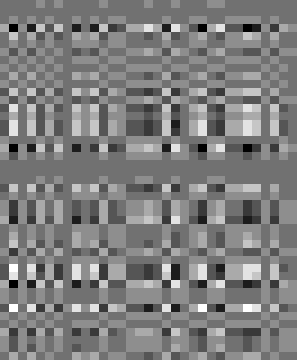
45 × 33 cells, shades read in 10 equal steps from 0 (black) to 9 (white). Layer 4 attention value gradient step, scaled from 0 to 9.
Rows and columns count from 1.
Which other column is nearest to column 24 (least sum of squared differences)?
16
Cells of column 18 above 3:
37
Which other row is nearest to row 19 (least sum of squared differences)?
4
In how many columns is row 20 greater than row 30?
15
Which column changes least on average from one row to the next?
8
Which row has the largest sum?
39
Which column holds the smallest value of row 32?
2
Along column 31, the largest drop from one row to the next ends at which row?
36
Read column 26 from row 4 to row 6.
3 5 5
